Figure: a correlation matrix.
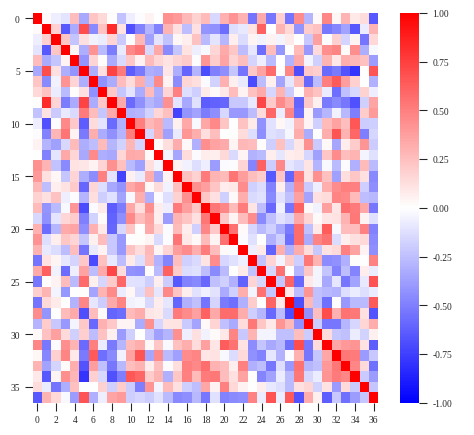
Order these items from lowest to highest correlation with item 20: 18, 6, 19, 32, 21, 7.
32, 7, 19, 6, 18, 21
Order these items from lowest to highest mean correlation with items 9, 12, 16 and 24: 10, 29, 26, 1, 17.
17, 10, 1, 29, 26
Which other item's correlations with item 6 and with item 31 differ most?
15
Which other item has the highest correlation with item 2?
30
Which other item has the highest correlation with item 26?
24
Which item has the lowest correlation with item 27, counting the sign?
28
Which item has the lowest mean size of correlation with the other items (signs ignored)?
2
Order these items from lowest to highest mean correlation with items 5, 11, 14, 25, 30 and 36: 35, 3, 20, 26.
20, 35, 26, 3
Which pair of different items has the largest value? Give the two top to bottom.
1, 8
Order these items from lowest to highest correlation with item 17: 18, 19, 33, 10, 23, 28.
23, 10, 19, 18, 28, 33
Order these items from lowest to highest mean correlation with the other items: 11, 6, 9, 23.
9, 23, 6, 11
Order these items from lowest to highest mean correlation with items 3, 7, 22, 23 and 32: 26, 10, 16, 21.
26, 21, 16, 10
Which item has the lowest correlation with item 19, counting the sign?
8
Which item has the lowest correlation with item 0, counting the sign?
36
